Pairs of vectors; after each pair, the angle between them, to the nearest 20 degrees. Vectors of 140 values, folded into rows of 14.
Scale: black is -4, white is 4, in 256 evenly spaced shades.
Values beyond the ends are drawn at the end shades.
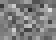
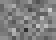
40 degrees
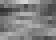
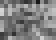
140 degrees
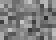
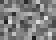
120 degrees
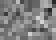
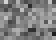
80 degrees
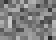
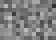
60 degrees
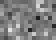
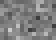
20 degrees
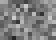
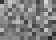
100 degrees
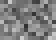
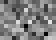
40 degrees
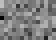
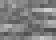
80 degrees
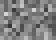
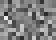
100 degrees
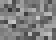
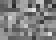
60 degrees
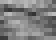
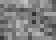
40 degrees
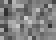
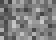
40 degrees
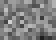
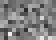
140 degrees
